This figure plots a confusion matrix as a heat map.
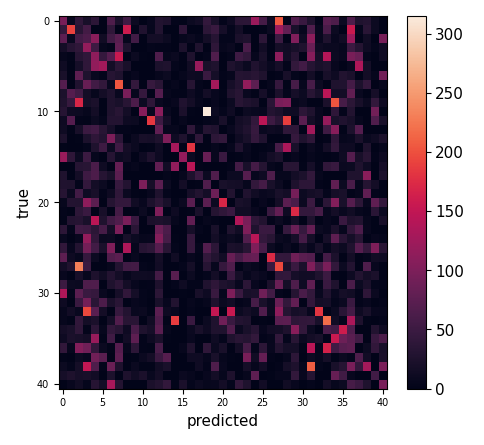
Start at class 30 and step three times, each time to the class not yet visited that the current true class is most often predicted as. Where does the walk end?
2
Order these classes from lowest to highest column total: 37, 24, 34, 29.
37, 24, 34, 29
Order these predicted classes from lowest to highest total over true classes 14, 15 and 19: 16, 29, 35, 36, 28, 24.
24, 35, 36, 29, 28, 16
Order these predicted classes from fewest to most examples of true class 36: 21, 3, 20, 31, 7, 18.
21, 20, 18, 7, 3, 31
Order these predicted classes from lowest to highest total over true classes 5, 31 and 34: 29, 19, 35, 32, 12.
32, 19, 12, 35, 29
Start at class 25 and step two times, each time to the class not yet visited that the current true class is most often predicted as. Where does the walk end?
33
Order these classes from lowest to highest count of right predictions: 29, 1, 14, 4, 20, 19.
29, 19, 4, 14, 20, 1
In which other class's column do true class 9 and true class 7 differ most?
34
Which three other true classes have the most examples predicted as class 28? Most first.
11, 14, 9
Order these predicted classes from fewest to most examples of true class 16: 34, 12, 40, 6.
6, 40, 34, 12
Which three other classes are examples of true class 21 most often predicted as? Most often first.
29, 12, 27
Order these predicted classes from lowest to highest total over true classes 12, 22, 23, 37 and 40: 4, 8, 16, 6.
8, 16, 6, 4
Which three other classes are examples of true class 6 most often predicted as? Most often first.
40, 2, 18
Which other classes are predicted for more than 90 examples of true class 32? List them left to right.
3, 19, 21, 27
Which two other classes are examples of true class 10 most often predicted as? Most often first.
18, 12
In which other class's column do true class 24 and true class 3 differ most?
12
